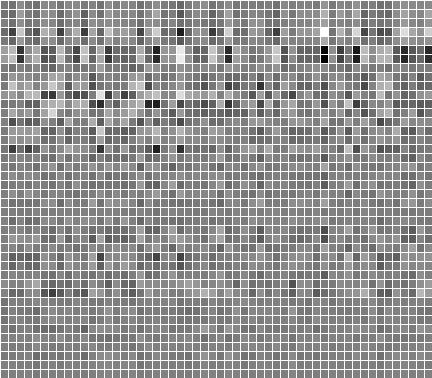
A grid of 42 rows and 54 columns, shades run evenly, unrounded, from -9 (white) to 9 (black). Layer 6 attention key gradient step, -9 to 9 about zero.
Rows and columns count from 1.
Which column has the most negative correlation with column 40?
21
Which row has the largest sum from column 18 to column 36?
12
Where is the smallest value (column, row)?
41, 4
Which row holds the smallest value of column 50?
15
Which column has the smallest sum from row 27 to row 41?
53
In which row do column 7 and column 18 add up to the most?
33
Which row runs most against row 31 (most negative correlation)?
19
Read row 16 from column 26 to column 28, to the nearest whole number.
0 -1 -1
